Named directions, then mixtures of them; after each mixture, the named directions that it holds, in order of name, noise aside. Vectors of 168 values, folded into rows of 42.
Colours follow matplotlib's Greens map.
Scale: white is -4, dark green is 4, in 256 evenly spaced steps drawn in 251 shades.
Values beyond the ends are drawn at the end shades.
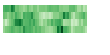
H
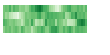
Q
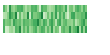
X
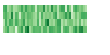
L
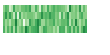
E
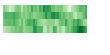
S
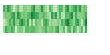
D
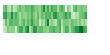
L, S.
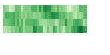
S.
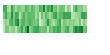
H, L, S.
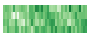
E, Q.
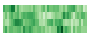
H.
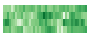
H.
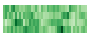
E, H.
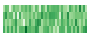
E.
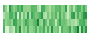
X.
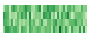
D, X.
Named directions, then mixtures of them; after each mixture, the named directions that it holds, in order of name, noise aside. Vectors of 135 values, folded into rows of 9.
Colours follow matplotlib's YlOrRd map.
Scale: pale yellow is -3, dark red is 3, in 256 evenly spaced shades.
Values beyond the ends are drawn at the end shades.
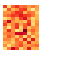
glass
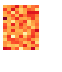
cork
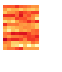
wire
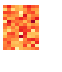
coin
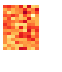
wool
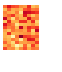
coin, cork, wool.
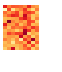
coin, glass, wool.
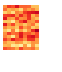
cork, wire, wool.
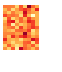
coin, cork, wool.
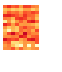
coin, wire.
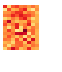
glass.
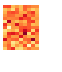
coin, glass, wire.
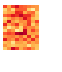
glass, wire.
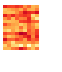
wire, wool.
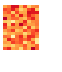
cork.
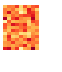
coin, cork, wool.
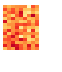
coin, cork, wool.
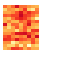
glass, wire.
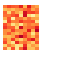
coin, wool.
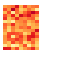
cork, wire.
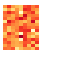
coin.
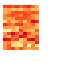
coin, wire.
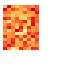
glass.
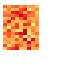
glass.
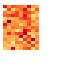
coin, glass, wool.
